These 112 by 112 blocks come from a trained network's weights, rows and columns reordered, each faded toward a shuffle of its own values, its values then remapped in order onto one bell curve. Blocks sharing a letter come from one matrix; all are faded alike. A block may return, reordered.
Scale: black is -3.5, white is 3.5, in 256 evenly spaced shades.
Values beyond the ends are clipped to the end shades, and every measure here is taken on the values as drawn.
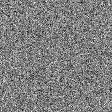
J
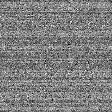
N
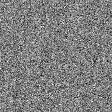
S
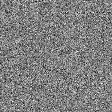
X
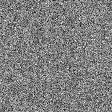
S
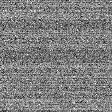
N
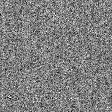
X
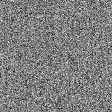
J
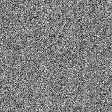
X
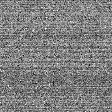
N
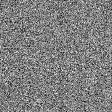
X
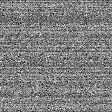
N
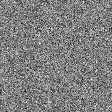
X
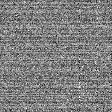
N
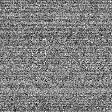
N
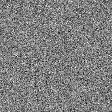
S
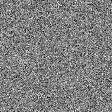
X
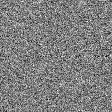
S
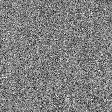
S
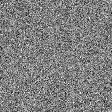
X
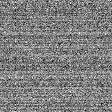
N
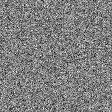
J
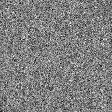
S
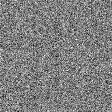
J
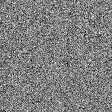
J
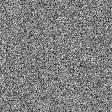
S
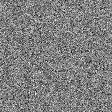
S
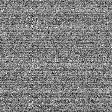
N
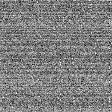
N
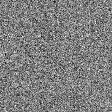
X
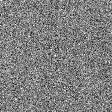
S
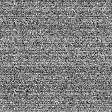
N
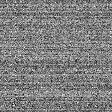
N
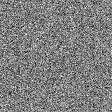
S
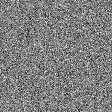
J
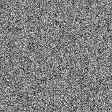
X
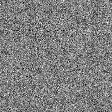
X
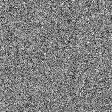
J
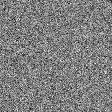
J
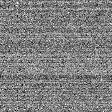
N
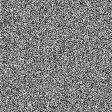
J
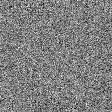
S
